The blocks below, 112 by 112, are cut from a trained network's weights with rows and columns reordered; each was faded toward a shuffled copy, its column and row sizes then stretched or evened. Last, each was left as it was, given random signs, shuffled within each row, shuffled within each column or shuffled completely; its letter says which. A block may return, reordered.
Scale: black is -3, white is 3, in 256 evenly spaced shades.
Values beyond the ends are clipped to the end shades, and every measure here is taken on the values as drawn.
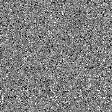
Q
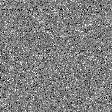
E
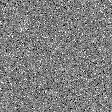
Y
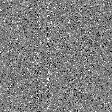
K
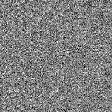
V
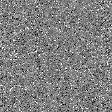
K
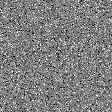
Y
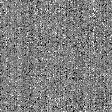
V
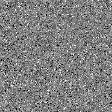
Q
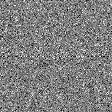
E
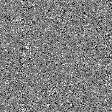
Q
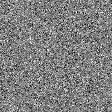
K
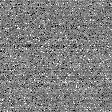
E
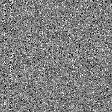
K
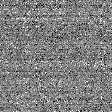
V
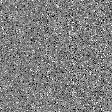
K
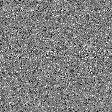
E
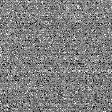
V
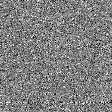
E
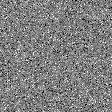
Y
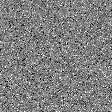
Y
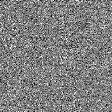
V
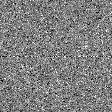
E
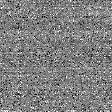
V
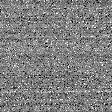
E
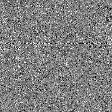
Q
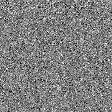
E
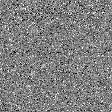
E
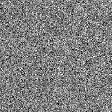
V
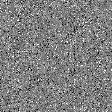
K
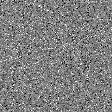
K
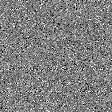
E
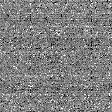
V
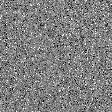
K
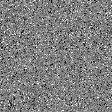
Q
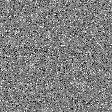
E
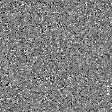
Q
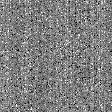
V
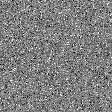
Y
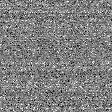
E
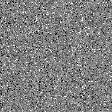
Q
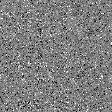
Q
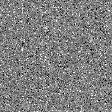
K
